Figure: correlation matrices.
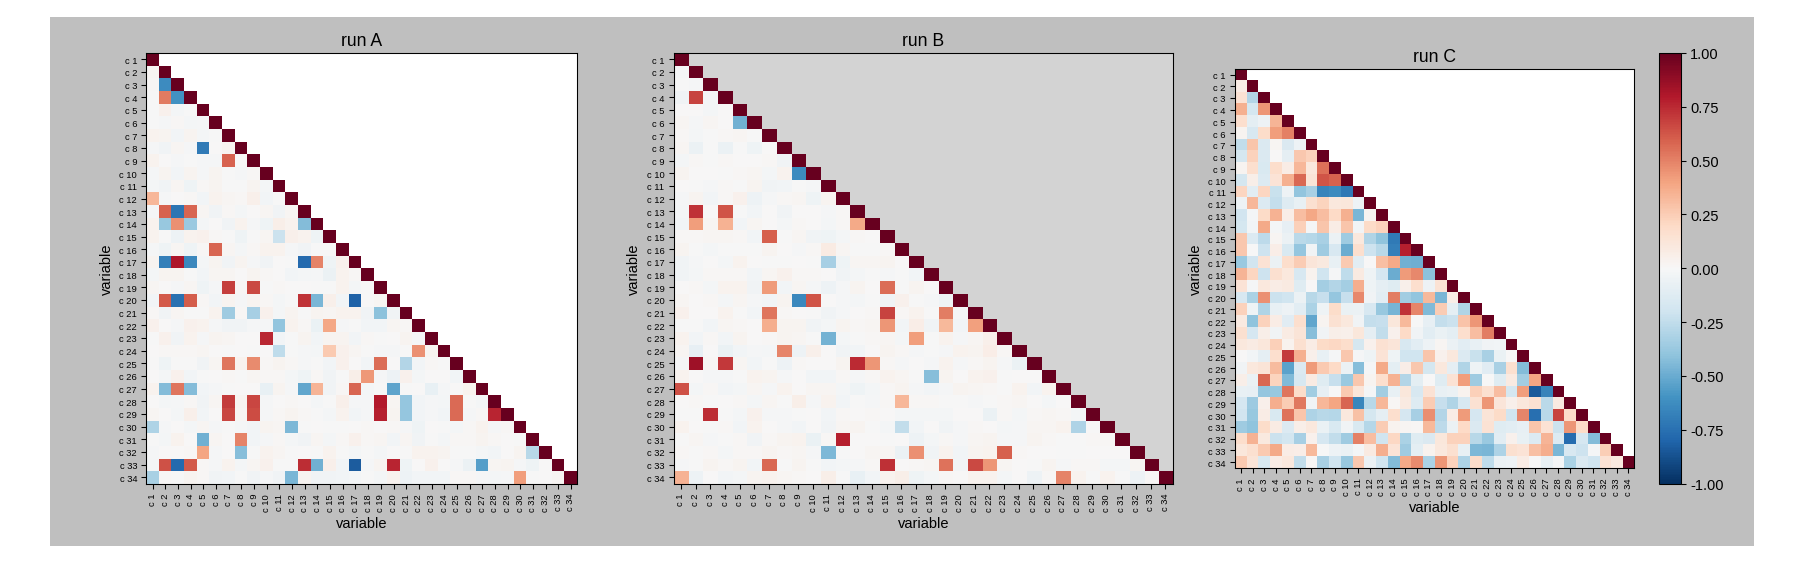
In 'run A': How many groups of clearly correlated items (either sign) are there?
8
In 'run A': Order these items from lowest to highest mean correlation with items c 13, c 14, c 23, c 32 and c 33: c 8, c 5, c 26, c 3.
c 3, c 8, c 26, c 5
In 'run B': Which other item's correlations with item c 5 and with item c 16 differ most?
c 6
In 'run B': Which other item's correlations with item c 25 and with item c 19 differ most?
c 2
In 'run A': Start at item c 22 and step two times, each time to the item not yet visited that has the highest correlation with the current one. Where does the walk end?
c 15
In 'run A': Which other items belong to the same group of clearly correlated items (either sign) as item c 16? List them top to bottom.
c 6
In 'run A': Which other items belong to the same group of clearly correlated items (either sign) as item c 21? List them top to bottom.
c 7, c 9, c 19, c 25, c 28, c 29
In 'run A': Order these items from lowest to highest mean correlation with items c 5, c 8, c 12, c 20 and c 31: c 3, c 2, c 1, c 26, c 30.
c 3, c 30, c 26, c 1, c 2
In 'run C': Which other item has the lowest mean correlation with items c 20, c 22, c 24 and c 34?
c 7
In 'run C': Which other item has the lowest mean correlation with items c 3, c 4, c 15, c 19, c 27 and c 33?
c 28
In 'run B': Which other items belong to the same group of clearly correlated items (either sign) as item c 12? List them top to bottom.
c 31
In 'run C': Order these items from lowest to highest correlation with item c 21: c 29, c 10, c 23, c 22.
c 10, c 29, c 23, c 22
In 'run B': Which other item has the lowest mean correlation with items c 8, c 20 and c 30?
c 9
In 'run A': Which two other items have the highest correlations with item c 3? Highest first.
c 17, c 27
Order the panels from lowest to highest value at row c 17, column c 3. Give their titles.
run B, run C, run A
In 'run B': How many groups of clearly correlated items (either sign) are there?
11
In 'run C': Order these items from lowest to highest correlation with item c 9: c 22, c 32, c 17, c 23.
c 32, c 17, c 23, c 22
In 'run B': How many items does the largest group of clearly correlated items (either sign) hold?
6
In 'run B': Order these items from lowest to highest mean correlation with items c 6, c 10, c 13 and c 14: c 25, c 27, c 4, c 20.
c 27, c 20, c 4, c 25
